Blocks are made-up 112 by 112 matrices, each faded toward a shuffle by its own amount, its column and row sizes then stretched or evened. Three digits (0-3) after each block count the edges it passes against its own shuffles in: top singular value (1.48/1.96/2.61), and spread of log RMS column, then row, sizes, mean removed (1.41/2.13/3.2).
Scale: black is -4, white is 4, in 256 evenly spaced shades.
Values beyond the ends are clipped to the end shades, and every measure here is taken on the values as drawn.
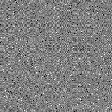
3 0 0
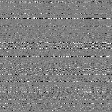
3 0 3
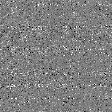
1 1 2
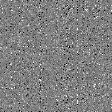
0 2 1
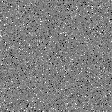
1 0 0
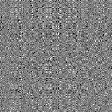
3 2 1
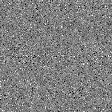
1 0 1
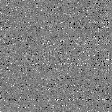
1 1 2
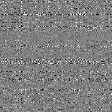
2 1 3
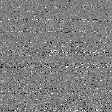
0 1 3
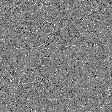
0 0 0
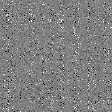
1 2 1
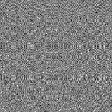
3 1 1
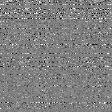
1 1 3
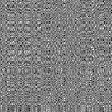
3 2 0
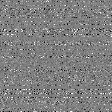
0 0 3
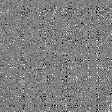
2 2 2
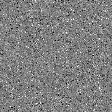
1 1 0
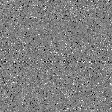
1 0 1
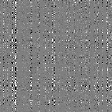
3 3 2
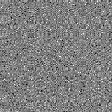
3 0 0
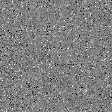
0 1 1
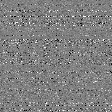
0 0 3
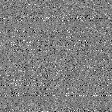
0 0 3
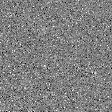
0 0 1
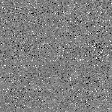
0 1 2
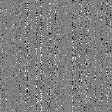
0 3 1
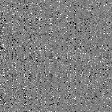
2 2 1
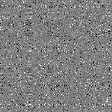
2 1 1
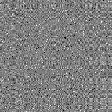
3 0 1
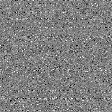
2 0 2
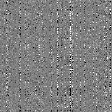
2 3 1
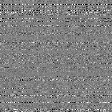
2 1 3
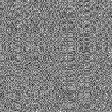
3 0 0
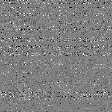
0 1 3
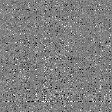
1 2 2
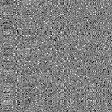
3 1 1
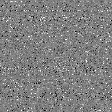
1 0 2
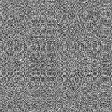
3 0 1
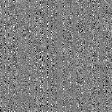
0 3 1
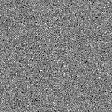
2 0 0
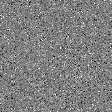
1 1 0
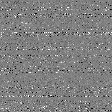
0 0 3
